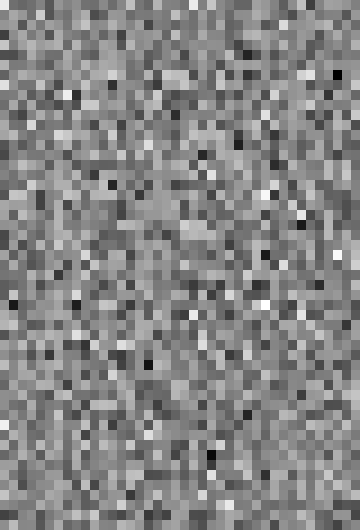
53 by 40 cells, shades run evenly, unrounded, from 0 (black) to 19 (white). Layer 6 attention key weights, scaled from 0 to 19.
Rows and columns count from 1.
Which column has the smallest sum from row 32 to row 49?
26
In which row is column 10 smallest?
35
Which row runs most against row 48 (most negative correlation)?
20
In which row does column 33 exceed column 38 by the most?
8
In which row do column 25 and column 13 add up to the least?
19
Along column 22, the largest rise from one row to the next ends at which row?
32
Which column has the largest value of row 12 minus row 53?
38
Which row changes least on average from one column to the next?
7
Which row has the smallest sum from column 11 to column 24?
52
